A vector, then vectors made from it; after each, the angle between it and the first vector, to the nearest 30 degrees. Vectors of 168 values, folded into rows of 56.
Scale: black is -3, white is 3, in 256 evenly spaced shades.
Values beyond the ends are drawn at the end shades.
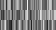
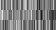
120 degrees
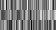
30 degrees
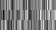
30 degrees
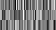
90 degrees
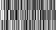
120 degrees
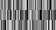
150 degrees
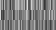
60 degrees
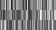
30 degrees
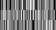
90 degrees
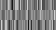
60 degrees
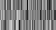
150 degrees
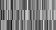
30 degrees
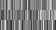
30 degrees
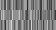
150 degrees
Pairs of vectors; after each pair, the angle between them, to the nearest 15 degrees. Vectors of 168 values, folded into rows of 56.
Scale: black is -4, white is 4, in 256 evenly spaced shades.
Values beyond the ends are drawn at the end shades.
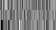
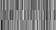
60 degrees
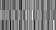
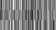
150 degrees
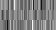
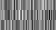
105 degrees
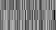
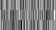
135 degrees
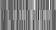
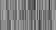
150 degrees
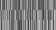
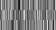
45 degrees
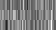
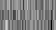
165 degrees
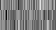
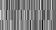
75 degrees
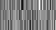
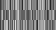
60 degrees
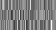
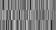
150 degrees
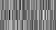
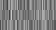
60 degrees
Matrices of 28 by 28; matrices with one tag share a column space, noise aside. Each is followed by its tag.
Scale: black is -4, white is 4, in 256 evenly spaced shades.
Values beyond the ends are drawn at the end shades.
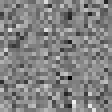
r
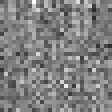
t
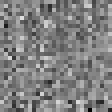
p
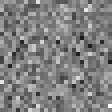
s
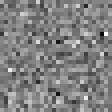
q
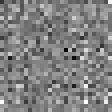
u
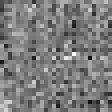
p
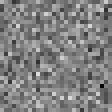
s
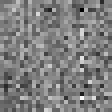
t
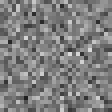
s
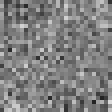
p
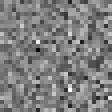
s
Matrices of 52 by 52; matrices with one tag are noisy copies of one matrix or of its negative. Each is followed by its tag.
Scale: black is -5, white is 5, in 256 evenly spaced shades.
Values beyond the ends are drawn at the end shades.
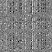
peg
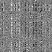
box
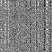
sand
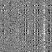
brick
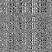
peg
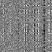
brick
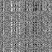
box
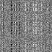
box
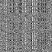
peg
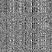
peg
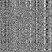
sand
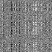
box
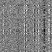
brick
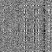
brick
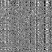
sand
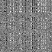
peg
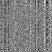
sand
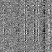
brick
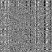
sand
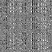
peg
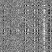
brick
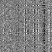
brick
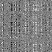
box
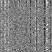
sand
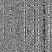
brick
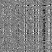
brick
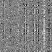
brick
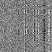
brick
